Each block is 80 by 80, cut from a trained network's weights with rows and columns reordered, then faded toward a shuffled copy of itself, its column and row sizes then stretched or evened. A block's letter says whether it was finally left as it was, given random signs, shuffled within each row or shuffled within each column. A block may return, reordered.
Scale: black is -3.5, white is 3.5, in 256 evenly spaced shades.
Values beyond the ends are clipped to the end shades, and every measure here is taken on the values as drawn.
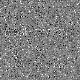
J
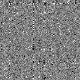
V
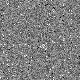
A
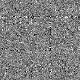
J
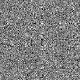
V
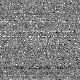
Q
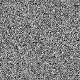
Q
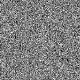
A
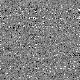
J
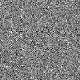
V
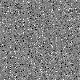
A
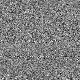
Q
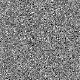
J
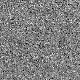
Q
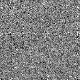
J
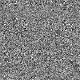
J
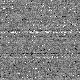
Q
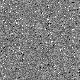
A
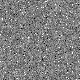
A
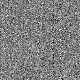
A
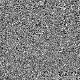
J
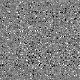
V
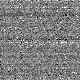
V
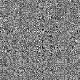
V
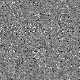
J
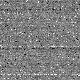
Q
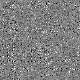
V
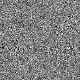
J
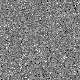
A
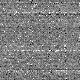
V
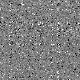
J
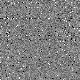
J
